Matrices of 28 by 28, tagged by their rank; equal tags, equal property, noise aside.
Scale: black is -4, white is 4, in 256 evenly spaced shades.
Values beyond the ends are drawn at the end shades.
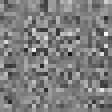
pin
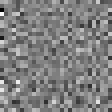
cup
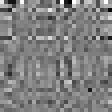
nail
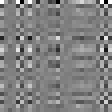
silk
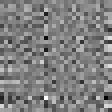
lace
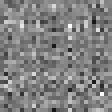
pin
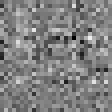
pin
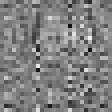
cup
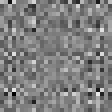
nail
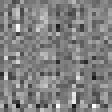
cup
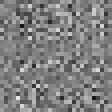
cup
